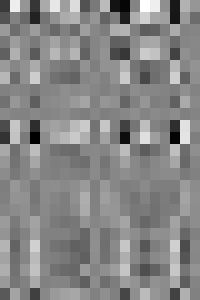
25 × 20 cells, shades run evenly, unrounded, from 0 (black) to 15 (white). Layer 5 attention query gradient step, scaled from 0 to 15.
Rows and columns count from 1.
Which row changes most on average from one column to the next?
1
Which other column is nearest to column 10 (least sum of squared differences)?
17
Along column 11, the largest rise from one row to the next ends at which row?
11
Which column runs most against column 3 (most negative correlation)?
14
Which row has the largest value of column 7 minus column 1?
12
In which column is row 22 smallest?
19
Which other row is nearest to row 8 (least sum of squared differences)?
10
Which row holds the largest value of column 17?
2
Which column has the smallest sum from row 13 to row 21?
15
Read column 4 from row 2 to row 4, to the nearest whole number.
2 9 7
